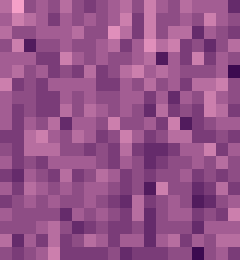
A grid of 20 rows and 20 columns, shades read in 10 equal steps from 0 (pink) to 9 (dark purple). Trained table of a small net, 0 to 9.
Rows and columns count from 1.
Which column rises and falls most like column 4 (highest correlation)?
16
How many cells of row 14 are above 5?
8
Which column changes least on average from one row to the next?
9
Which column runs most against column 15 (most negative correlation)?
18
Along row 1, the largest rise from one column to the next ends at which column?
3
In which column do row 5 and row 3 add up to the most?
14
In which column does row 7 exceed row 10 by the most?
10
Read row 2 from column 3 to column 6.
3 4 6 4
